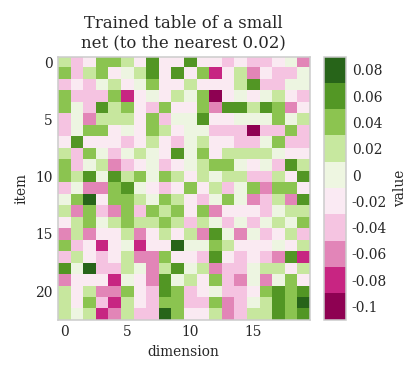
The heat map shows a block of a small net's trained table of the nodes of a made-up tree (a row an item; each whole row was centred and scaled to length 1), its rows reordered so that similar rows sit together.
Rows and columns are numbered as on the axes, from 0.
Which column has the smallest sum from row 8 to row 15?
16
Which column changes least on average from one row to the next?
7
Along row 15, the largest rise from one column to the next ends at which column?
12
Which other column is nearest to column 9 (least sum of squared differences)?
0
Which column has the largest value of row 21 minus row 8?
19
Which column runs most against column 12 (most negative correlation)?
11
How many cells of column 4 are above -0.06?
17
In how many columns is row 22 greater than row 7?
11
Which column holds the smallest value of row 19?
4
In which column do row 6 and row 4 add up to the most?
3
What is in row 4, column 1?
0
